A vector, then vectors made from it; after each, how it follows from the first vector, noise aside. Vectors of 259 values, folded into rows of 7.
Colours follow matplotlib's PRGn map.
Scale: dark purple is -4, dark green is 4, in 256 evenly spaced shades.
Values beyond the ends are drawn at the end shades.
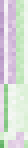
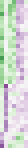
negated.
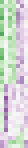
negated.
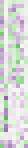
sign-scrambled.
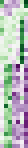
reversed, scaled up.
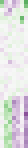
reversed, partly zeroed.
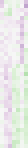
reversed, negated, shrunk.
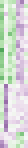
negated.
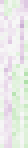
reversed, negated, shrunk.
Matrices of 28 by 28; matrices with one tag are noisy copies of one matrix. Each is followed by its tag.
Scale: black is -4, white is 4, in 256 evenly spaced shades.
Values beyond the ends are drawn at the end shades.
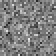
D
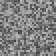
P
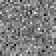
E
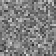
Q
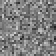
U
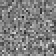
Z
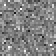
Q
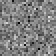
D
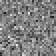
E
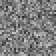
Z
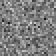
P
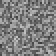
D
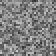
P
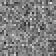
U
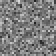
Q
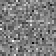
E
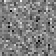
P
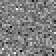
P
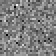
D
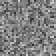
Q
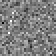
U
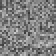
Z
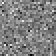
P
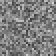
Q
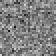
U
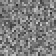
E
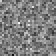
P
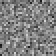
D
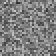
U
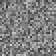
Z
